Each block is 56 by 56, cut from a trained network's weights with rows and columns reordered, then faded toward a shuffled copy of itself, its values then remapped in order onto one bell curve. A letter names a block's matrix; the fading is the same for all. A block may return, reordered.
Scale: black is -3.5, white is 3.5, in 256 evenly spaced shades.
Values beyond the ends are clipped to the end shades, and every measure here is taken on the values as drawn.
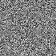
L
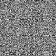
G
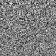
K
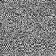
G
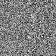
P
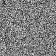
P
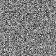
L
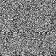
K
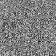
K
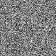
L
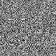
K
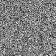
L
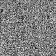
P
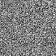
P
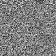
P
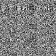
G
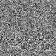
K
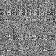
G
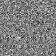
G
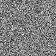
L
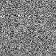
K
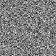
K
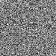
P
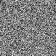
P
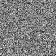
P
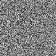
L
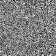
L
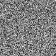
P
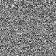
K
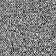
K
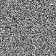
L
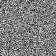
P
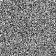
L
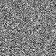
P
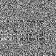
G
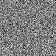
L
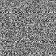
G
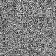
L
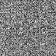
G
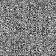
G
